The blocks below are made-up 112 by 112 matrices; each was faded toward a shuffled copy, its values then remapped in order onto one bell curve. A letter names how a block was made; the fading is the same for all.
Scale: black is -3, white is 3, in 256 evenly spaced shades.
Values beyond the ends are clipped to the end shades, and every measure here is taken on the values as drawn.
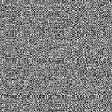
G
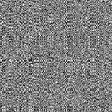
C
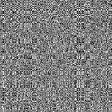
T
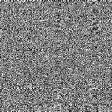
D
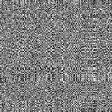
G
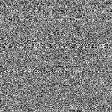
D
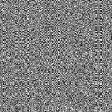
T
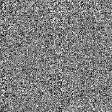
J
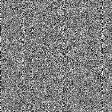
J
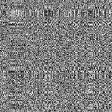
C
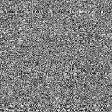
D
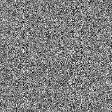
J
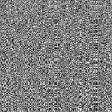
T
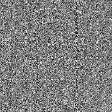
J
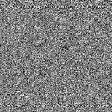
D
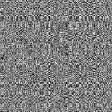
T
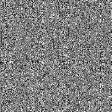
J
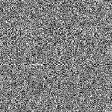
D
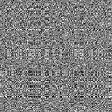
C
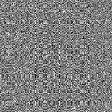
T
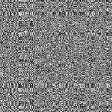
T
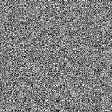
D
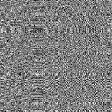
G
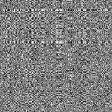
C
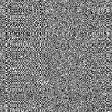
T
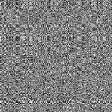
C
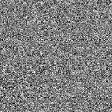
D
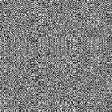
G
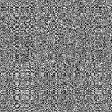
C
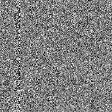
J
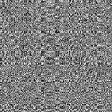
C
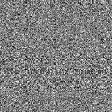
D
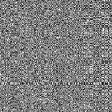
G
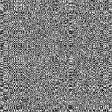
T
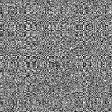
T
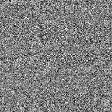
D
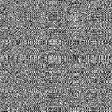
C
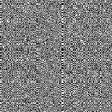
T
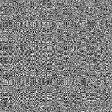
C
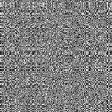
T
